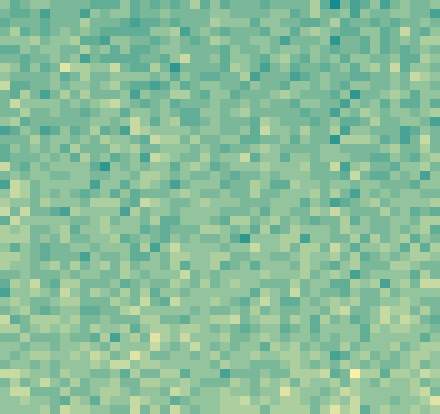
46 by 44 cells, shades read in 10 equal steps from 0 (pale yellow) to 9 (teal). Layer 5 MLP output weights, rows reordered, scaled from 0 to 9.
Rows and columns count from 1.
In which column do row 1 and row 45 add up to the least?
44
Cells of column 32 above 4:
23
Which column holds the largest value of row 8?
18
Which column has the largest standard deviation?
34
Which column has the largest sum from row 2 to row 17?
5
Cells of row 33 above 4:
16
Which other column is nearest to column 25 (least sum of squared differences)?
24
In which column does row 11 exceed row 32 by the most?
36
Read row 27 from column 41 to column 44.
3 6 4 5
